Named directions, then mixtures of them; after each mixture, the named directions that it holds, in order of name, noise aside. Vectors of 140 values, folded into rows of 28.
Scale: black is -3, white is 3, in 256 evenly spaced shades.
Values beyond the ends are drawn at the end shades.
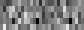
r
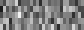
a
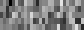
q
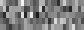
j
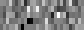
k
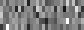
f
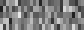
a.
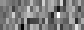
k, q.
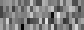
a, k, q.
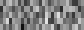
a, k.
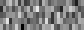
a, k.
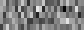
f, j, k.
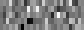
k.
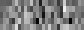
a, r.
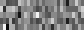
a, f, r.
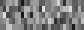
j.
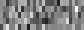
f, j, r.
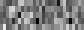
j, r.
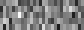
a.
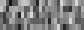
a, j, q.
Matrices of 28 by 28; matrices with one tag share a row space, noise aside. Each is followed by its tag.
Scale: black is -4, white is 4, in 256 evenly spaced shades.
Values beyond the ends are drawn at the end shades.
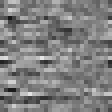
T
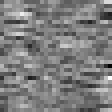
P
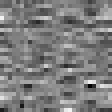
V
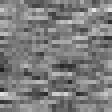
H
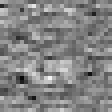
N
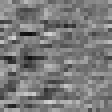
T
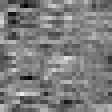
T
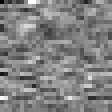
N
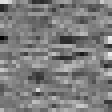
H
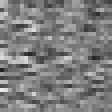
N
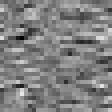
P
